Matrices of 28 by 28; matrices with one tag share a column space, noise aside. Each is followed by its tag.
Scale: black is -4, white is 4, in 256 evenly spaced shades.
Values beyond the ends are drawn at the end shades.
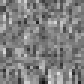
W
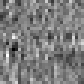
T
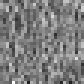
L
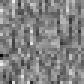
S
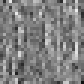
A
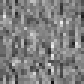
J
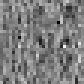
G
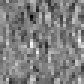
G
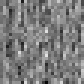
A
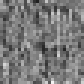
A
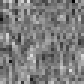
T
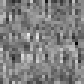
T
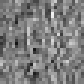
J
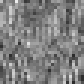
S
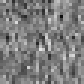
T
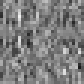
J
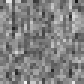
L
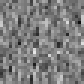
J
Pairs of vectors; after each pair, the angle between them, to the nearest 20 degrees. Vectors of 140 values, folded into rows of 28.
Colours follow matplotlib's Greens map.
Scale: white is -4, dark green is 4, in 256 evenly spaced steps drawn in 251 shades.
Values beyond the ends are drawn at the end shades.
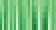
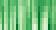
160 degrees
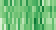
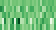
100 degrees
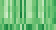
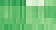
60 degrees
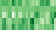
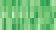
40 degrees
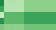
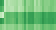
20 degrees
